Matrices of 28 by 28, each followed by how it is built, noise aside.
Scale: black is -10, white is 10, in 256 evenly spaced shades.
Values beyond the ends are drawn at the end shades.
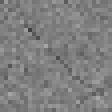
diagonal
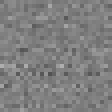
uneven rows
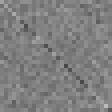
diagonal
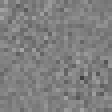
block diagonal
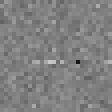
uneven rows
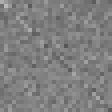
diagonal
